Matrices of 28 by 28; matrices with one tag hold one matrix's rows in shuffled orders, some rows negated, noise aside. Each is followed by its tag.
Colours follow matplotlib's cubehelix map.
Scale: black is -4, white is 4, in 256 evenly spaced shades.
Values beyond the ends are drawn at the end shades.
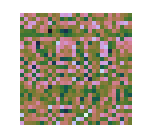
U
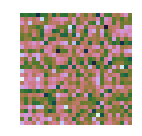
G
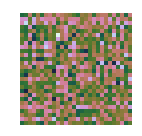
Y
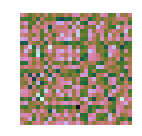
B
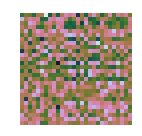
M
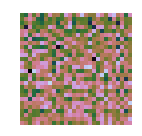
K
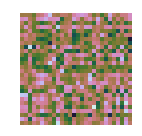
K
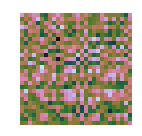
M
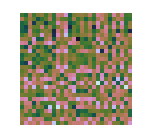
Y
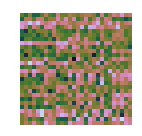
G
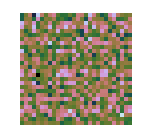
U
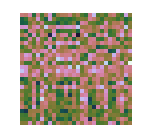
B
